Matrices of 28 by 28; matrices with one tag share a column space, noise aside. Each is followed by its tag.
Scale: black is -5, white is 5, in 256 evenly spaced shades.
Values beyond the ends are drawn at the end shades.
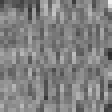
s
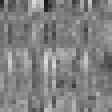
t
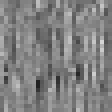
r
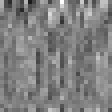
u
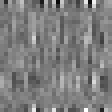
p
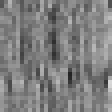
r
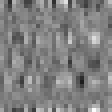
p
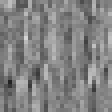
r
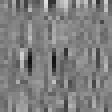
t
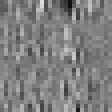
s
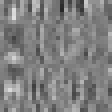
s
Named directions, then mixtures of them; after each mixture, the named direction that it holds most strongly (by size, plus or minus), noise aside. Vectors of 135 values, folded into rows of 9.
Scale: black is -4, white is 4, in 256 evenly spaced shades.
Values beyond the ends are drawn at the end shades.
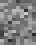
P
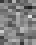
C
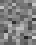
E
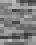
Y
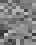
P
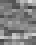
Y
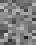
E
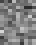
C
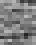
Y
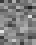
C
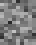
P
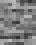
Y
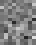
E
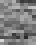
Y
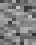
C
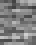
Y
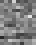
C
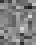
C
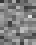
C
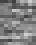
Y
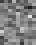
C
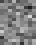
C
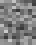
E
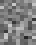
E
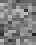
P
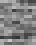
Y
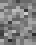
P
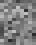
P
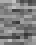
Y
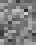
P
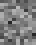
P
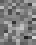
E
